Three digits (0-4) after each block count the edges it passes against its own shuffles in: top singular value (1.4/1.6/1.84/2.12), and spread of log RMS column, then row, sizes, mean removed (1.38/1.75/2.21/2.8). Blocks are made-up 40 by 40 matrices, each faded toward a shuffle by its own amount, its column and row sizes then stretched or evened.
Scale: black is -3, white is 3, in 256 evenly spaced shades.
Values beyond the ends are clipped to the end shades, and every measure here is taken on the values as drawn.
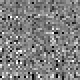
2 2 3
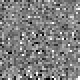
0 0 2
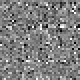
1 1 2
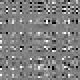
4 4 4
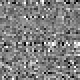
3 1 3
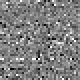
1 0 2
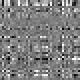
4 3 4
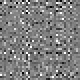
4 3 2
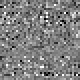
1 0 3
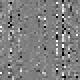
2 4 0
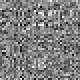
3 1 1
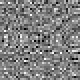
3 0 2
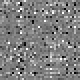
2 1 3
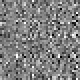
3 3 1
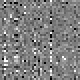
3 3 1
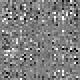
1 4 3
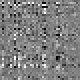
3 3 3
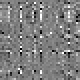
4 3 2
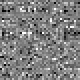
3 1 3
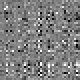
4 3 3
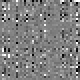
2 4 3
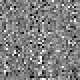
0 2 0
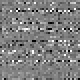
3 0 4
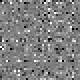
2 1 3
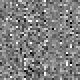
0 3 0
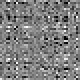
4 3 2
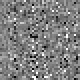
0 3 0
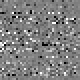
0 0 4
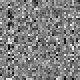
3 3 1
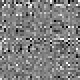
3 3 3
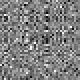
4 2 0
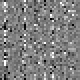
2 3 0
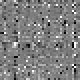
3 3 3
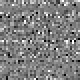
1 0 3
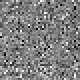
0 2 0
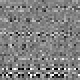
4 0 4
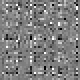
4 4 3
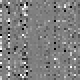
1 4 1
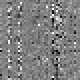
0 4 0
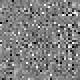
3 0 2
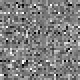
0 1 3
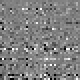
1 2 4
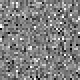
1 1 0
